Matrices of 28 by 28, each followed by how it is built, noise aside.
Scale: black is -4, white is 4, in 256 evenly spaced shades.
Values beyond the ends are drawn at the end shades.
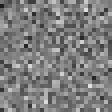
noise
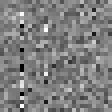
uneven columns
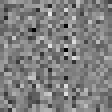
uneven columns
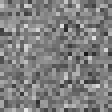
low rank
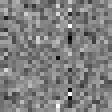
uneven columns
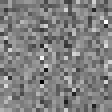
uneven columns
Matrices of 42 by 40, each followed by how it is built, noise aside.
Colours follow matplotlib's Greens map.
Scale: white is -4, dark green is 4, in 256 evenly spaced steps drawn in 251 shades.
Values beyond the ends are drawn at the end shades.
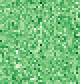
uneven columns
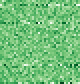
uneven rows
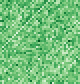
Hankel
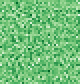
low rank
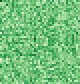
blocks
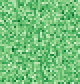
noise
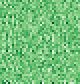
low rank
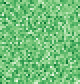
noise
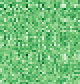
low rank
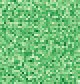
blocks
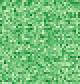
blocks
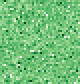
sparse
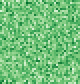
noise
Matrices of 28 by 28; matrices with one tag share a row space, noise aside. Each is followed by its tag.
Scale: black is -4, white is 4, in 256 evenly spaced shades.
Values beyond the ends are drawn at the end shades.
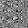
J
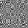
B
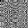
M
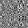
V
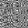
J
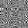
M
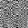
J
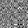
V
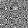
M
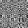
V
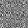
B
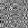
M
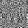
V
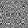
B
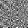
J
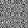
B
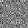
B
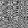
J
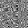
J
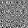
B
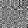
V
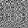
B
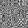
V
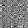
V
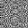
M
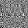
B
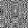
M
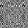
B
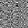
J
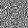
M
